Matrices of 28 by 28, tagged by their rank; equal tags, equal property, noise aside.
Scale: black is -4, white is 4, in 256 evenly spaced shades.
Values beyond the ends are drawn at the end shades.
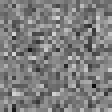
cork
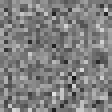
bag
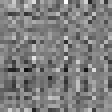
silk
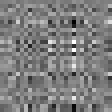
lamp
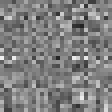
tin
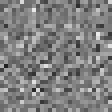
bag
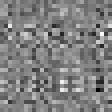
silk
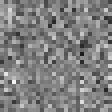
cork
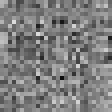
tin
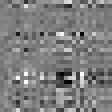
lamp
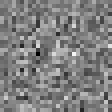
bag
